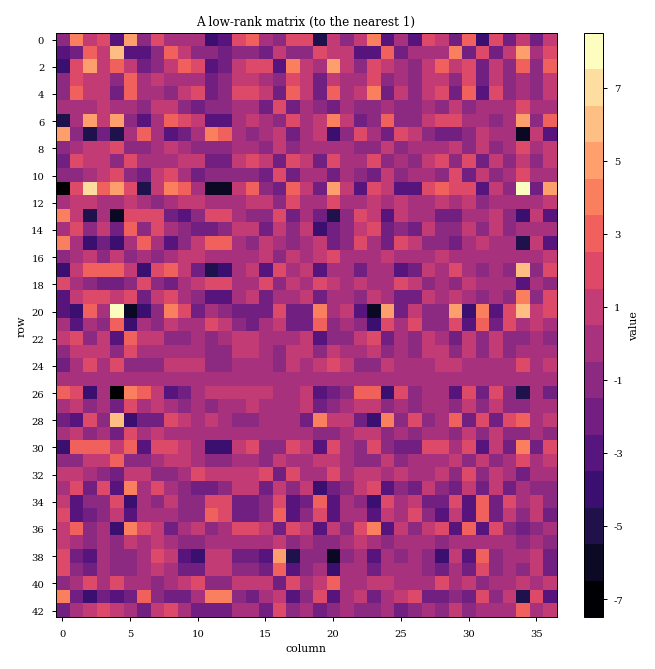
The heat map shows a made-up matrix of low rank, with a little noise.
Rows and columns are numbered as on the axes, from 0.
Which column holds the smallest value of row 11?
0
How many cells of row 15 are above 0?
12
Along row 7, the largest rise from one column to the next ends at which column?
35
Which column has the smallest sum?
11
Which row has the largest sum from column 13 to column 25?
2
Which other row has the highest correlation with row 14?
33
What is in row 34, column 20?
-3
